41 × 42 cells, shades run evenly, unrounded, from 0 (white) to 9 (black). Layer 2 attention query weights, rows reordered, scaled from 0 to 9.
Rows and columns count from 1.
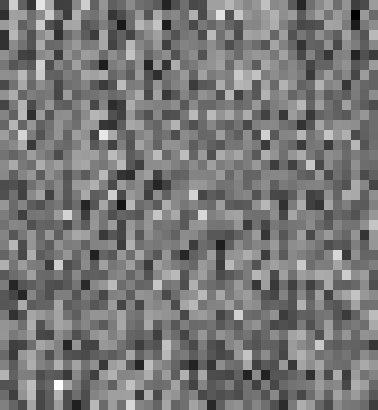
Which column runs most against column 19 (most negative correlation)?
5
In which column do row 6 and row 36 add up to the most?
40
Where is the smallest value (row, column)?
39, 7
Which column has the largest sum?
35
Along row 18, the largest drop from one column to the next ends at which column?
16
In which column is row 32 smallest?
27
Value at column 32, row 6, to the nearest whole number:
3
